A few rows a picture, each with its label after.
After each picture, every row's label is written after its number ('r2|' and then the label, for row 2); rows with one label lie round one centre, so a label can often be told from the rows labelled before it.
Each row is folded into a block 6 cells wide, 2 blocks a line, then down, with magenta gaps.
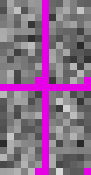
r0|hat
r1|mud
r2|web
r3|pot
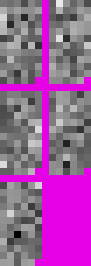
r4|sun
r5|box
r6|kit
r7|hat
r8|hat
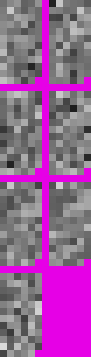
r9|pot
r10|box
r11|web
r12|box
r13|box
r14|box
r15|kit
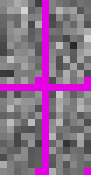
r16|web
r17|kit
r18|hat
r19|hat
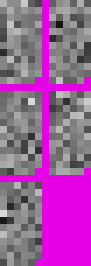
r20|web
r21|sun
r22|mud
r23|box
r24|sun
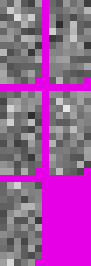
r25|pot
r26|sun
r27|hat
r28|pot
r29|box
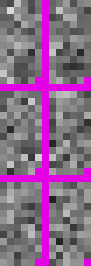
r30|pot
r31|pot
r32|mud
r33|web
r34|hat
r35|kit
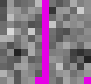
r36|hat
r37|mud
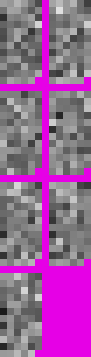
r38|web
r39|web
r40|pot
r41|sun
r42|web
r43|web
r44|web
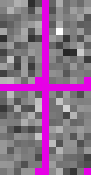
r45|web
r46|hat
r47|box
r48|pot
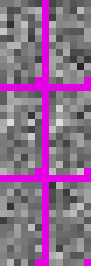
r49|sun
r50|mud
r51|hat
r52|hat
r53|sun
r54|box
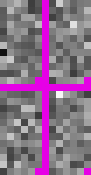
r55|web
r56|box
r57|kit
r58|box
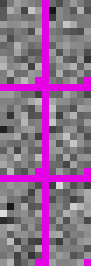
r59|mud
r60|mud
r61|sun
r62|sun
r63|sun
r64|box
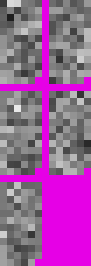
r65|box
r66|kit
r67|pot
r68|mud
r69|pot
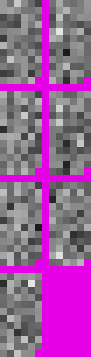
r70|web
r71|hat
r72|sun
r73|hat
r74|sun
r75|mud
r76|mud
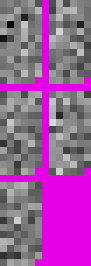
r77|sun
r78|hat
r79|hat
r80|sun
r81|web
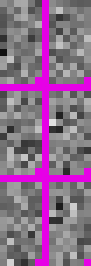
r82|web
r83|kit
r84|mud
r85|sun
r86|pot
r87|sun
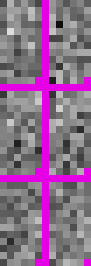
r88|hat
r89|sun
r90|hat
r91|hat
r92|kit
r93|kit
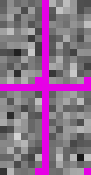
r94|hat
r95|web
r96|sun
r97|mud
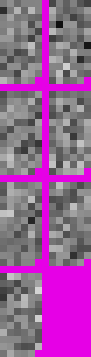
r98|hat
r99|sun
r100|mud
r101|kit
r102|hat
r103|box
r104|box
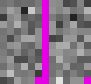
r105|mud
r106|sun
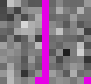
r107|box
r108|hat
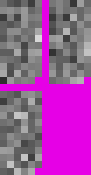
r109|kit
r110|kit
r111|mud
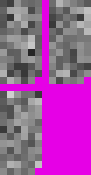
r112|pot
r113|box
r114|box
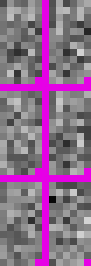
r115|hat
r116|hat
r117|pot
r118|hat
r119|hat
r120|kit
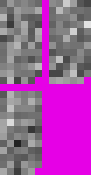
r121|sun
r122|web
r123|hat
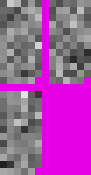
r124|box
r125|mud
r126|web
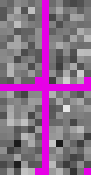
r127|mud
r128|kit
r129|hat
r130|pot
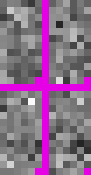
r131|pot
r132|sun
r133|mud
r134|mud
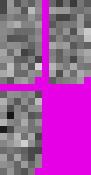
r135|mud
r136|kit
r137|sun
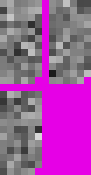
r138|hat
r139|web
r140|box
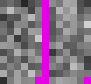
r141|kit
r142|web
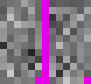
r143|mud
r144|kit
